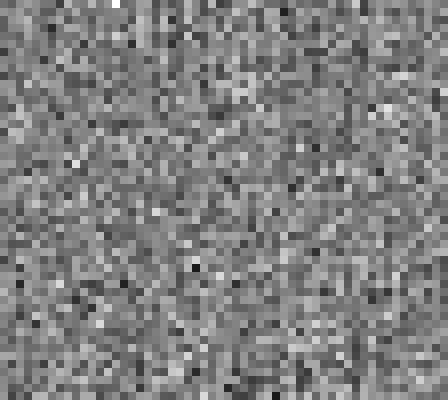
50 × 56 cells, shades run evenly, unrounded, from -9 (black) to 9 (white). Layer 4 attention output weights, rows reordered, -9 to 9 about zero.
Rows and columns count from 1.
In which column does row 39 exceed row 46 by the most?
14
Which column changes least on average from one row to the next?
46
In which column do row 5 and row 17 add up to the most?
28
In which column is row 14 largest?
49
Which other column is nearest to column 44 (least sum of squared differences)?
39
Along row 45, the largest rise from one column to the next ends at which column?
43
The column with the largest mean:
50
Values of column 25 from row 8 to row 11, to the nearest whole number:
0 2 -2 2
